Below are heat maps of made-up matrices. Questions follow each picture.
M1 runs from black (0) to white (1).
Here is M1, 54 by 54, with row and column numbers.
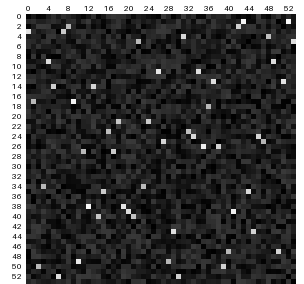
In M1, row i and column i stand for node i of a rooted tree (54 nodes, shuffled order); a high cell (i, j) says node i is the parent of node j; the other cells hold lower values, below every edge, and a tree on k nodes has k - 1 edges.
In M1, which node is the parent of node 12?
38
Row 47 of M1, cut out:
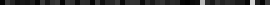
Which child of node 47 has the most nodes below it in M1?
40
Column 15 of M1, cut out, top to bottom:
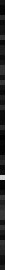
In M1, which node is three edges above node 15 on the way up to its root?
11
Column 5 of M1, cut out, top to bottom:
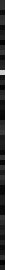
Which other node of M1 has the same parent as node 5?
13
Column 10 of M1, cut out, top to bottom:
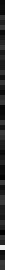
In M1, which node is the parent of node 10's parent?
9
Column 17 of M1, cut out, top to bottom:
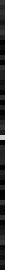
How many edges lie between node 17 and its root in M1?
2
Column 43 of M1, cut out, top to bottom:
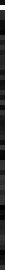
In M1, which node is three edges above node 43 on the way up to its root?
27
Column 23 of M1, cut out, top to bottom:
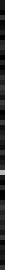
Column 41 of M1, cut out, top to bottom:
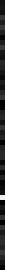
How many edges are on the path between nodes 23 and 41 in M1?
8
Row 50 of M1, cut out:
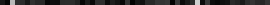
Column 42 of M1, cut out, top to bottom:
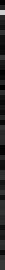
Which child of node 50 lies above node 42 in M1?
2
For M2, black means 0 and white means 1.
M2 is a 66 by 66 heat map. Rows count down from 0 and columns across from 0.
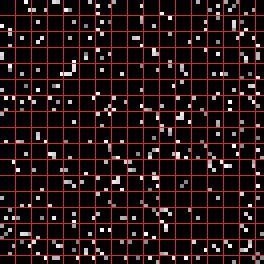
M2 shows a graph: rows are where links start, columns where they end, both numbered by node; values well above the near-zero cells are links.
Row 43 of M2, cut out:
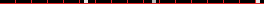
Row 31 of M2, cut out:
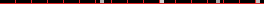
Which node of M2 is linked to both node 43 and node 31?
node 64
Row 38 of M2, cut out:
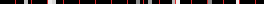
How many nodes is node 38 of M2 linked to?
9
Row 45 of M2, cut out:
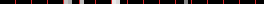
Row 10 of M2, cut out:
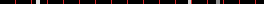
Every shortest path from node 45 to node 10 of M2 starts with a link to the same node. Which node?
node 17
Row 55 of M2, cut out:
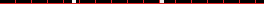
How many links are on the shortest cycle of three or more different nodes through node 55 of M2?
6
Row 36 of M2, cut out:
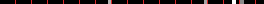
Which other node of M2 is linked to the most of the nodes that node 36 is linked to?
node 5
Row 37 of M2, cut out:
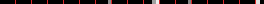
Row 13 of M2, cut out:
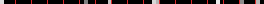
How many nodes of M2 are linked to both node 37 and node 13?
4
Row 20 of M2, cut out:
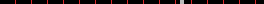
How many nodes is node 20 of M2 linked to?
1
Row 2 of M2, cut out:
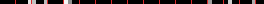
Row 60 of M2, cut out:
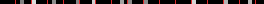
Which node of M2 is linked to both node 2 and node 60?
node 8
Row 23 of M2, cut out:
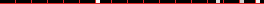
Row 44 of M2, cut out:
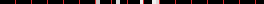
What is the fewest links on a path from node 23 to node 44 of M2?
2
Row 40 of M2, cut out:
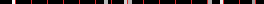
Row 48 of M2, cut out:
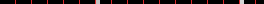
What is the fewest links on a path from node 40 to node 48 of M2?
3
